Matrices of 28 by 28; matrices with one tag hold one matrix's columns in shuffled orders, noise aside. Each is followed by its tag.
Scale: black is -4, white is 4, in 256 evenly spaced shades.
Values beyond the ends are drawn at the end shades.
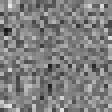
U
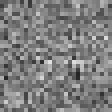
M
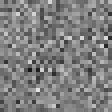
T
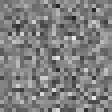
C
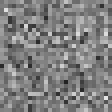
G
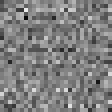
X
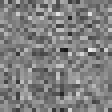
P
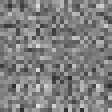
U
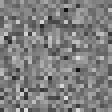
C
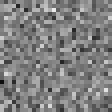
X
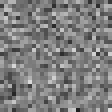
P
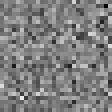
G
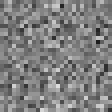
U
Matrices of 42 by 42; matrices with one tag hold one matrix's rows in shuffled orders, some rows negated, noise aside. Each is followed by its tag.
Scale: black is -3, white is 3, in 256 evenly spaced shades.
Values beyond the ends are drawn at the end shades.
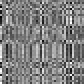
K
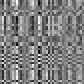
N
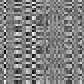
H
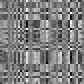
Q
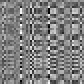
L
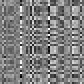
L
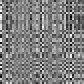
K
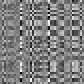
L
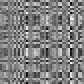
Q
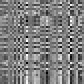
Q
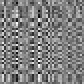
N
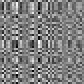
N
